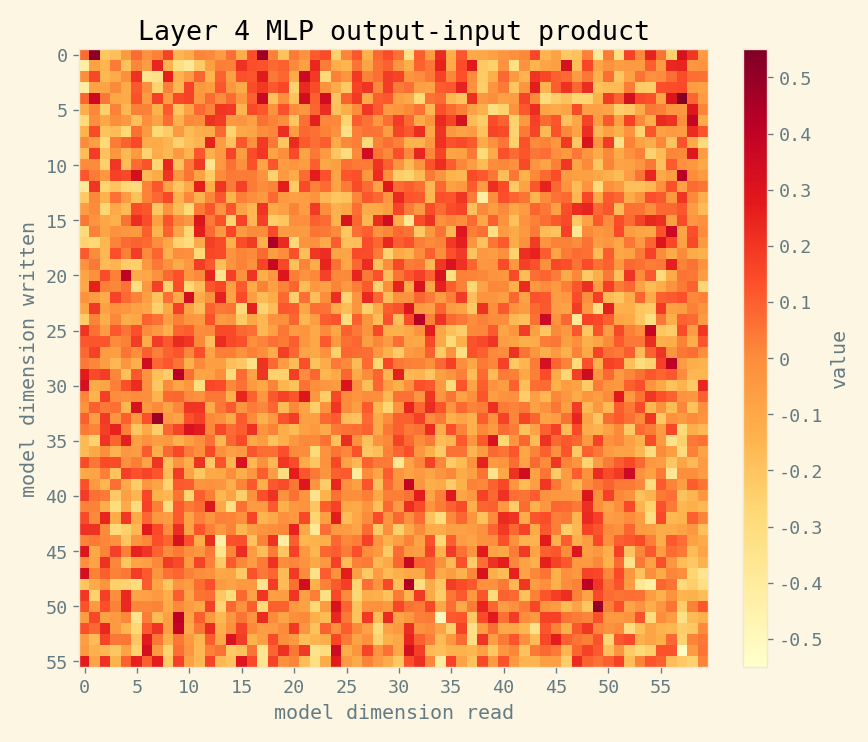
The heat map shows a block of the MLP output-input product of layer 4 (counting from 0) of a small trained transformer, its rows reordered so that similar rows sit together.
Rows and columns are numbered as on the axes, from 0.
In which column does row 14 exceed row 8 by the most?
47
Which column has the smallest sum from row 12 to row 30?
2
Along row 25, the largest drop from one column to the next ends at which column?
55
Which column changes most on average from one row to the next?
54
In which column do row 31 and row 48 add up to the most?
21
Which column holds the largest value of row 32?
5
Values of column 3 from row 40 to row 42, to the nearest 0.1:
-0.2 -0.3 -0.1
